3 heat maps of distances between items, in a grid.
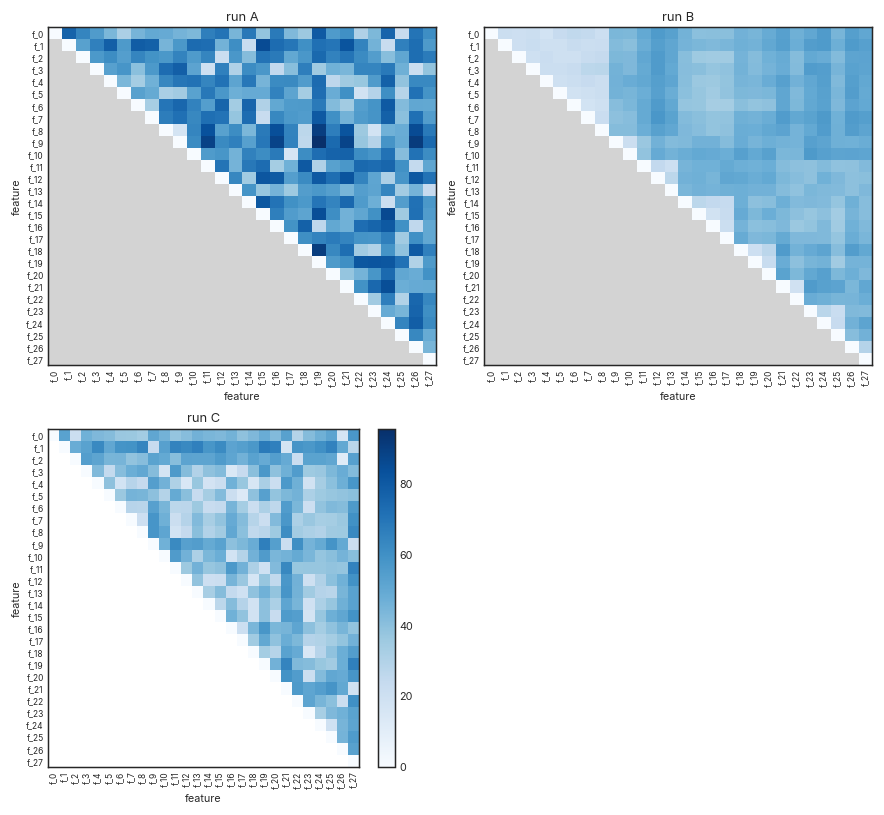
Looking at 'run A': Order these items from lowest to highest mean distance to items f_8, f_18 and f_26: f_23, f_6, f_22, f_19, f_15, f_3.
f_23, f_22, f_3, f_6, f_15, f_19
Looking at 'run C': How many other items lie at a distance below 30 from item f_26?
3
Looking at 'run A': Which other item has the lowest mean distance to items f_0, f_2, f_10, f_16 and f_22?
f_25
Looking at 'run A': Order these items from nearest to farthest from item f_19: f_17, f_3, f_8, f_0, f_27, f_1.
f_3, f_27, f_17, f_1, f_0, f_8
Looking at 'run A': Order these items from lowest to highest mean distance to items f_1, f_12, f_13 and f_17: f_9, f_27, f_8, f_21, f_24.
f_24, f_27, f_8, f_9, f_21
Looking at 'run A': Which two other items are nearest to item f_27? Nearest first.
f_13, f_3
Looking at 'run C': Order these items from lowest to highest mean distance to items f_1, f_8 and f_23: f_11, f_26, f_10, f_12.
f_12, f_11, f_26, f_10
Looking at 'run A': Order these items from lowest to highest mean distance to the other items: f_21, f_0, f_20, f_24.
f_0, f_20, f_21, f_24
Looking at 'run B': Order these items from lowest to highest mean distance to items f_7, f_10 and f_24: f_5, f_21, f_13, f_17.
f_5, f_17, f_13, f_21
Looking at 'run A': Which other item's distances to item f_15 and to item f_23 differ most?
f_8
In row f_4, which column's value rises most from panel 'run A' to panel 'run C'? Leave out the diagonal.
f_21
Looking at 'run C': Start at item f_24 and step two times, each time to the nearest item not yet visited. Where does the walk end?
f_13
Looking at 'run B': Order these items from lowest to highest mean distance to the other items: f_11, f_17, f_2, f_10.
f_2, f_17, f_11, f_10
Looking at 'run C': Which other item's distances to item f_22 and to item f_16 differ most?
f_3
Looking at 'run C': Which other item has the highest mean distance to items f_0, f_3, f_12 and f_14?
f_1
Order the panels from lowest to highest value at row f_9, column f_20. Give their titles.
run B, run C, run A
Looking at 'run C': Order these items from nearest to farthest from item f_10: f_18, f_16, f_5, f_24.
f_16, f_5, f_24, f_18
